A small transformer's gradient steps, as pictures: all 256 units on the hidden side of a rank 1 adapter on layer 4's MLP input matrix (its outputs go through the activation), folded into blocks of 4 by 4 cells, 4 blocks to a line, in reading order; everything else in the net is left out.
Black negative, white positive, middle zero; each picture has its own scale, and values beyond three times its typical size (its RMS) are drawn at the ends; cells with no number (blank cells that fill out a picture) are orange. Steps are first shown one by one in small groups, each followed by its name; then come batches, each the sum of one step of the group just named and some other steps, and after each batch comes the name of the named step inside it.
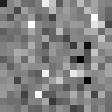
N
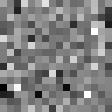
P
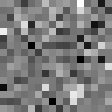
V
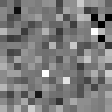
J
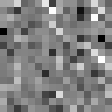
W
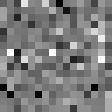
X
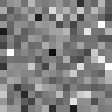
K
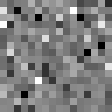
K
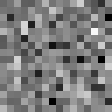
V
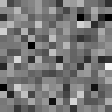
V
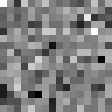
P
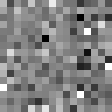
K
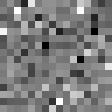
V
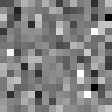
X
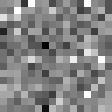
W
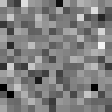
P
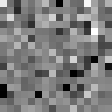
P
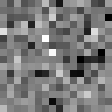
V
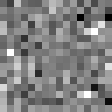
K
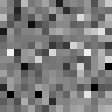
X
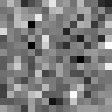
V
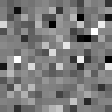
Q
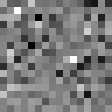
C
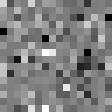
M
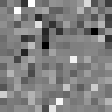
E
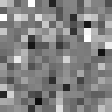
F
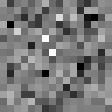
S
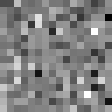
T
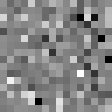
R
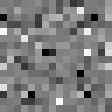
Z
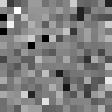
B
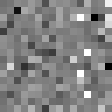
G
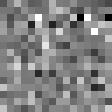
T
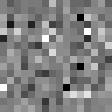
S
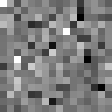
Q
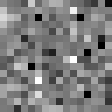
C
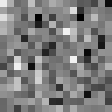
C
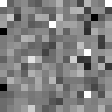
G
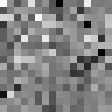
F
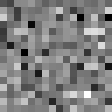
T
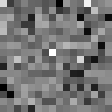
Q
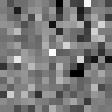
Q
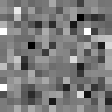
Z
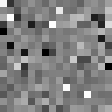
G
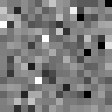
S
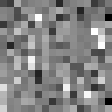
T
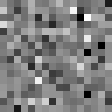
B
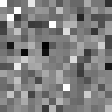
E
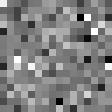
Q
